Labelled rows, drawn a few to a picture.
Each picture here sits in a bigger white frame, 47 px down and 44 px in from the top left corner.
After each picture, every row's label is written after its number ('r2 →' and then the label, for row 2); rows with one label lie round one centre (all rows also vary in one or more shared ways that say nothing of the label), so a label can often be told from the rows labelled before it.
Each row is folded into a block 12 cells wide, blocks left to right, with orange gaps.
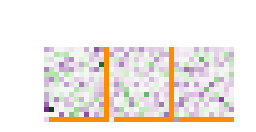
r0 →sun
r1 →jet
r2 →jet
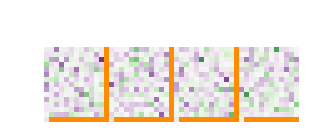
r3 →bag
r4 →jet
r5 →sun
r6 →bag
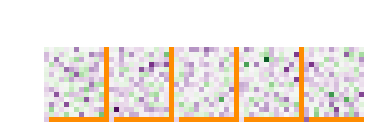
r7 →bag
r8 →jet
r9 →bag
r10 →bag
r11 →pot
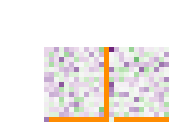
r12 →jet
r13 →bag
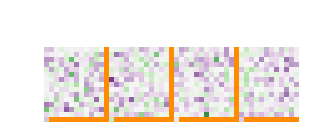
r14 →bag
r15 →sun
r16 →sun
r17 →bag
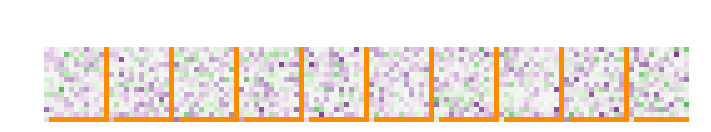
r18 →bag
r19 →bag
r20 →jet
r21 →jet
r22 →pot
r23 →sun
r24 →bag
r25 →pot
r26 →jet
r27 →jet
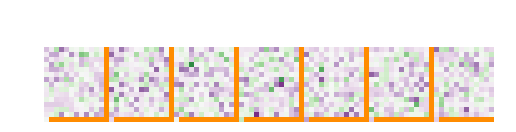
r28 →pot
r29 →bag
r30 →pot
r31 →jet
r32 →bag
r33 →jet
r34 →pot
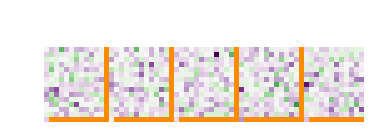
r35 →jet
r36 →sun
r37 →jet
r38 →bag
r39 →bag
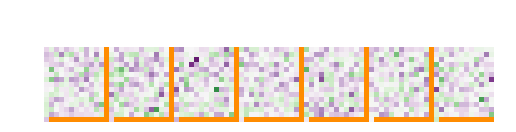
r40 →bag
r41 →jet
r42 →sun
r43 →pot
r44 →bag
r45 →bag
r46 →bag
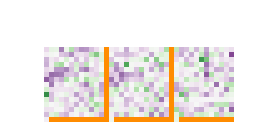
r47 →pot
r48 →pot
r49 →bag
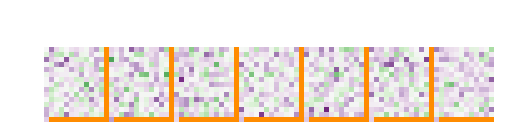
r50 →sun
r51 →jet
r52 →sun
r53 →jet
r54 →jet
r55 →sun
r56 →pot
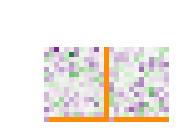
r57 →jet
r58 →jet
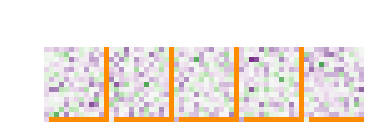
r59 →jet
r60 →pot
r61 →jet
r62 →jet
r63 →pot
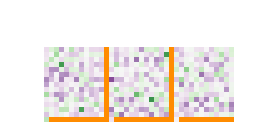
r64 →pot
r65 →sun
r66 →sun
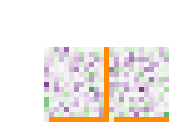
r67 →jet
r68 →sun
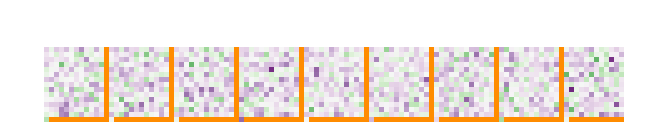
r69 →jet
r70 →pot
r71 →pot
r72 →jet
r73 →pot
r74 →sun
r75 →jet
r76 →pot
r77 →bag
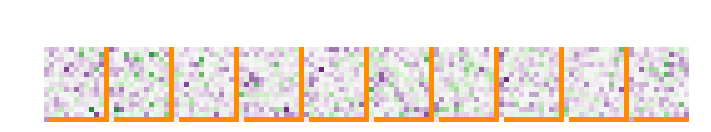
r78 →pot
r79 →sun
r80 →bag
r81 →bag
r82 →sun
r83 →jet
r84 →bag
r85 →sun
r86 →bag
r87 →jet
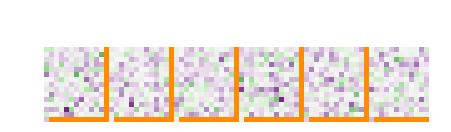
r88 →jet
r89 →jet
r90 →bag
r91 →bag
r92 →pot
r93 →bag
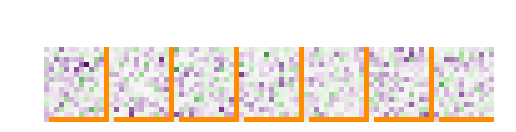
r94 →pot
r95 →jet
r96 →jet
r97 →sun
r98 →sun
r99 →bag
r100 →jet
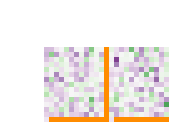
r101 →bag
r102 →bag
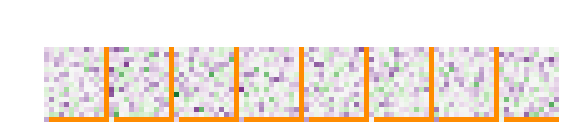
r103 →bag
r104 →sun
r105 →jet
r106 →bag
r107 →bag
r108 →pot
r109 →bag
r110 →jet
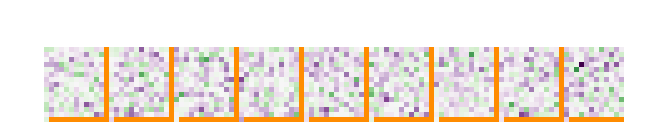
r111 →jet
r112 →jet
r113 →bag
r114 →sun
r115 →jet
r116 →pot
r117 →pot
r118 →jet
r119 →sun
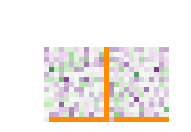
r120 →bag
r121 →bag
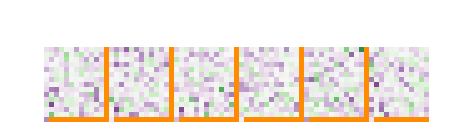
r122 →jet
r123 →bag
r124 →jet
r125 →sun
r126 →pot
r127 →sun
